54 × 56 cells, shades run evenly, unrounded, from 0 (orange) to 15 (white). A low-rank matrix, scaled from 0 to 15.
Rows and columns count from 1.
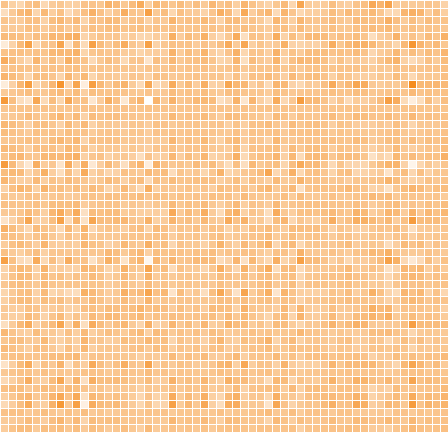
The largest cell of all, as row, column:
13, 19
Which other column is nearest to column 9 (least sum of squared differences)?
50
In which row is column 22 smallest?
51
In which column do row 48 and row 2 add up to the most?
1
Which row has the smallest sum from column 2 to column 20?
11
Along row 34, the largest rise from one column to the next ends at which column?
35
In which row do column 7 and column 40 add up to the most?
37
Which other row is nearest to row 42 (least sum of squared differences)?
44
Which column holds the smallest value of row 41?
52
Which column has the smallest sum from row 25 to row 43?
31
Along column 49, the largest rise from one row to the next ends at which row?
34
